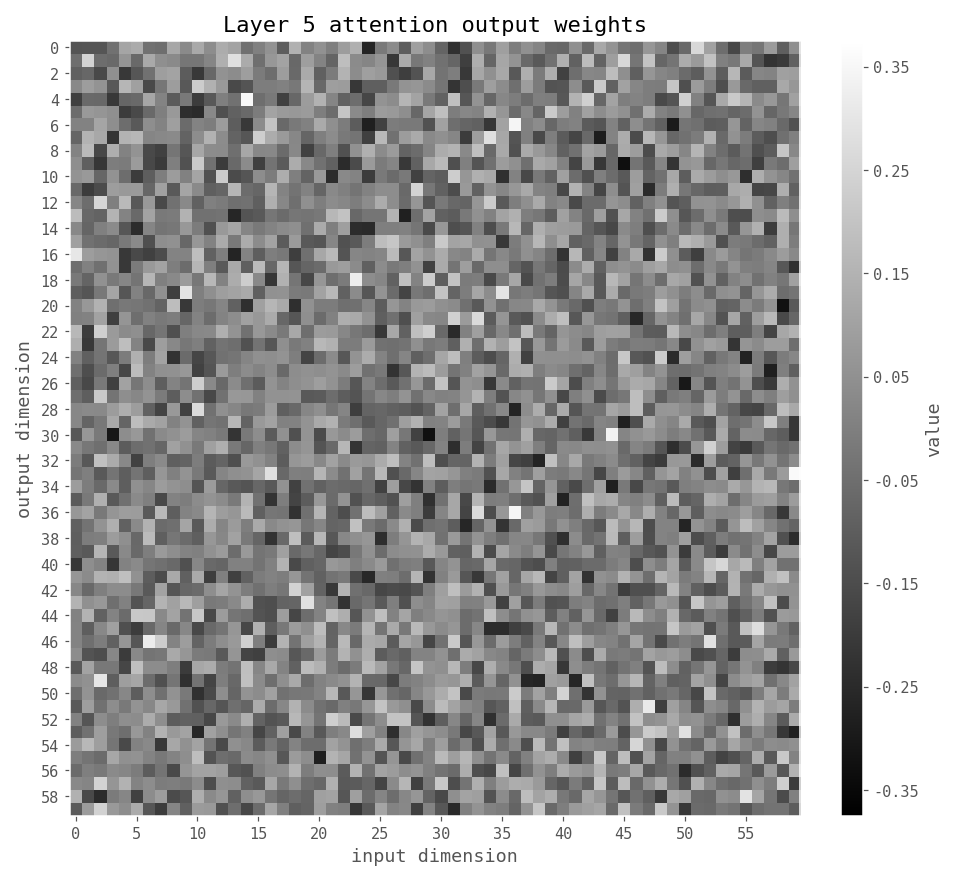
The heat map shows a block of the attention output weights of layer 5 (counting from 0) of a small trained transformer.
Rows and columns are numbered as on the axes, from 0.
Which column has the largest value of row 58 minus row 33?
55
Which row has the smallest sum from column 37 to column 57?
9
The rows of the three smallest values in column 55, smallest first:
24, 10, 31
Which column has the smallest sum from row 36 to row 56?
37
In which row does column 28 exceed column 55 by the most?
22
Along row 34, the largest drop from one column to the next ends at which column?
44
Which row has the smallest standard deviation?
27
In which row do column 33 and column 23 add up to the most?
21
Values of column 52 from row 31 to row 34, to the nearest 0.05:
0.25 0.1 -0.15 0.05
